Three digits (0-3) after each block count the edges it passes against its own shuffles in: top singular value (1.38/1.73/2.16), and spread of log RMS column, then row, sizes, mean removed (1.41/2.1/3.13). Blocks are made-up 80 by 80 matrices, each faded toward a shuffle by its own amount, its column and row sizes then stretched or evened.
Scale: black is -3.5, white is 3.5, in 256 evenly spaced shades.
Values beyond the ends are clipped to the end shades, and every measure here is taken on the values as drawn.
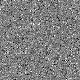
1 0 0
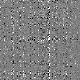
2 3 2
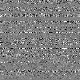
2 0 3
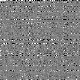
2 1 3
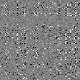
3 2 2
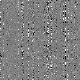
1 3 1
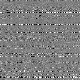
3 0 3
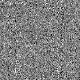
1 2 0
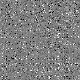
2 1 2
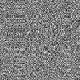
3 0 0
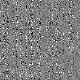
0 3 1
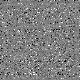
0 1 2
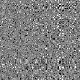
3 2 1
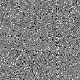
2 1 0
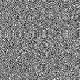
3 0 0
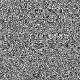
2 0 1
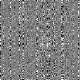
3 3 1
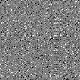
3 1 0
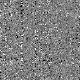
1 2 1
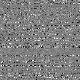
2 0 3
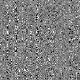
2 2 1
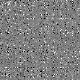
0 2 2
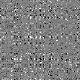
3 2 2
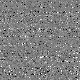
0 0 2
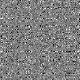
2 2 2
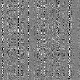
3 3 1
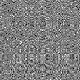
3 1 0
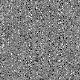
1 2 0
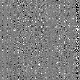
2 3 1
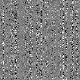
2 3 0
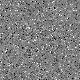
0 0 1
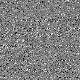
0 0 2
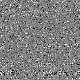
1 0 2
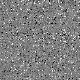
0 1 1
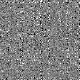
1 2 2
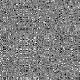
3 1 1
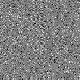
3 0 0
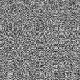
3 0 1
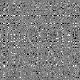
3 2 2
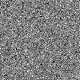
1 0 0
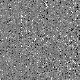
0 2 0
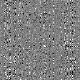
2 3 1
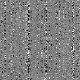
3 3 0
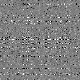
2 1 3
